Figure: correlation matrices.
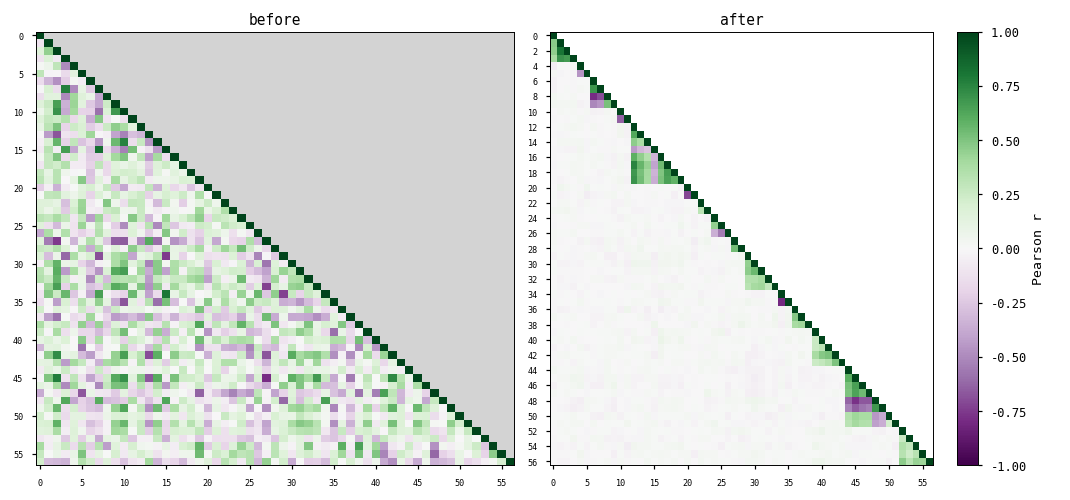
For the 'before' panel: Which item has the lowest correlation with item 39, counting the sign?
35
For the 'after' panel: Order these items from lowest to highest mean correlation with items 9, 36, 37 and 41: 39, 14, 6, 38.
6, 14, 39, 38
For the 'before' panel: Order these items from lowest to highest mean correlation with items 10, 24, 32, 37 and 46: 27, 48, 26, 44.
27, 26, 48, 44
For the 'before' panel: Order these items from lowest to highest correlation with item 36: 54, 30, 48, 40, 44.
48, 30, 44, 40, 54
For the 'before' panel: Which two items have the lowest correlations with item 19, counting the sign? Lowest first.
47, 41
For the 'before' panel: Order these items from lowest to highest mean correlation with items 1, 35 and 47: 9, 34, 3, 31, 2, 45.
31, 9, 2, 45, 3, 34
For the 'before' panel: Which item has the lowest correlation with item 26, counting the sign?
29
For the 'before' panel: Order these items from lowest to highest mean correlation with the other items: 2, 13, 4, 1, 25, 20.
13, 20, 25, 4, 1, 2
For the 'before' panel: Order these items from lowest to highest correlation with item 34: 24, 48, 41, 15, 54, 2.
54, 41, 2, 24, 48, 15
